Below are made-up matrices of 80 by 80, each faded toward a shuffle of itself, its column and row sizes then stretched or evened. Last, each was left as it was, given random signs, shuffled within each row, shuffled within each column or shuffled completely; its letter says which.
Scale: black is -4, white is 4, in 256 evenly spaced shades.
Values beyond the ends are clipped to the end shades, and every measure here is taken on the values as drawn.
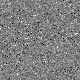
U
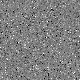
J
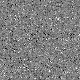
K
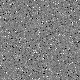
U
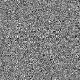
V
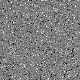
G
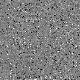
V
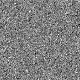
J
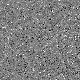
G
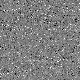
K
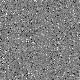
J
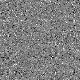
V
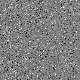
J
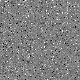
G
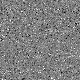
K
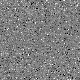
K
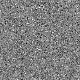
G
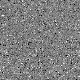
K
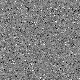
K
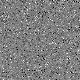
G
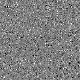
V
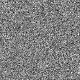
G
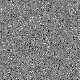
J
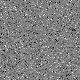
U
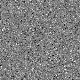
J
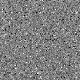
V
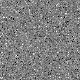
G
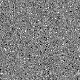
V
